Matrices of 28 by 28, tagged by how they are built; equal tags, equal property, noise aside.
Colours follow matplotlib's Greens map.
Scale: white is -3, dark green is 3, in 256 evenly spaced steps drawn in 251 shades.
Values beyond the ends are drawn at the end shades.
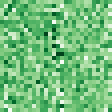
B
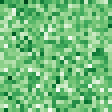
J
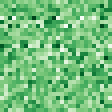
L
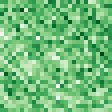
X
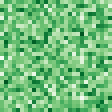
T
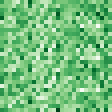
T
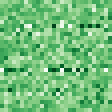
L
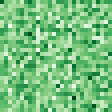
T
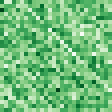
X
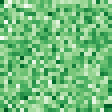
J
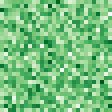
T
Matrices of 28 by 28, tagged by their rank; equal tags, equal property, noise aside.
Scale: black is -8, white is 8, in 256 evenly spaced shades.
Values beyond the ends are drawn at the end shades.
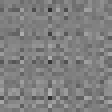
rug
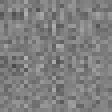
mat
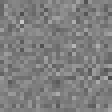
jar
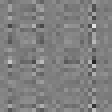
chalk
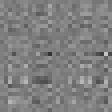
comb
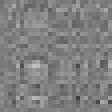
comb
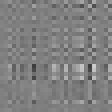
chalk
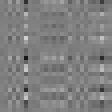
chalk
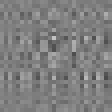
rug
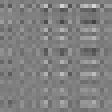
chalk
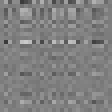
chalk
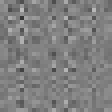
rug
